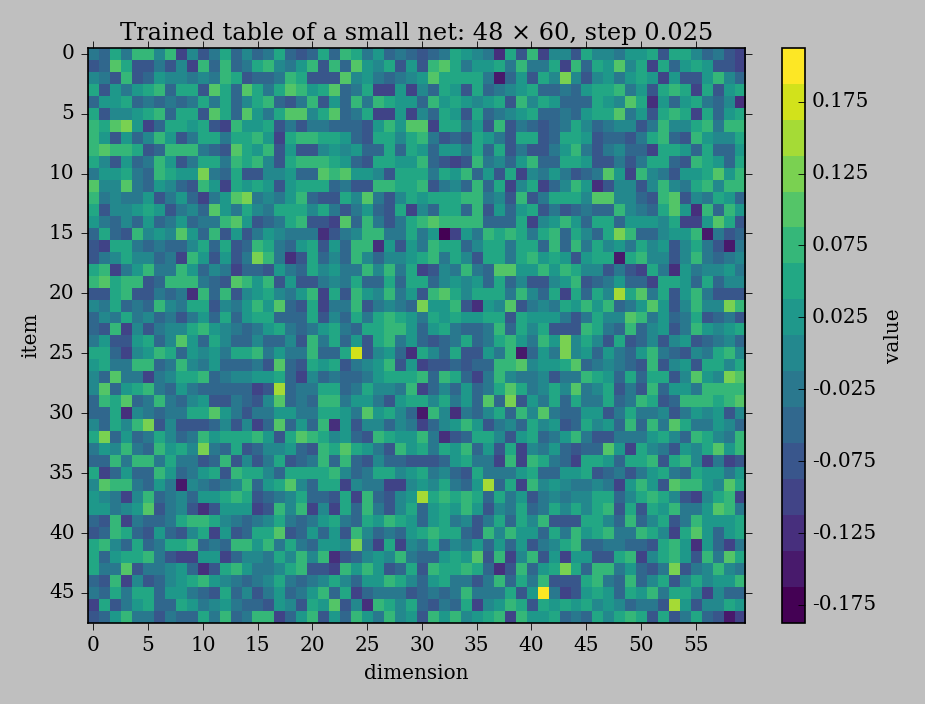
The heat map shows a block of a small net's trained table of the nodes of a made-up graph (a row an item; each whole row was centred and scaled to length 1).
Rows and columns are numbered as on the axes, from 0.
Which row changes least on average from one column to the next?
35
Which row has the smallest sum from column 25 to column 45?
34
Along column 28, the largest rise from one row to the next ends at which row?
42
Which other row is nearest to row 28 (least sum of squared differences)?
26
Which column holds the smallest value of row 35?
1
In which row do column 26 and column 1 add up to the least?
16
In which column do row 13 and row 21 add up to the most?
58
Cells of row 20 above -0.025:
35
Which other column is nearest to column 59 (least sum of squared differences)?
56
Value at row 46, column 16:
-0.075
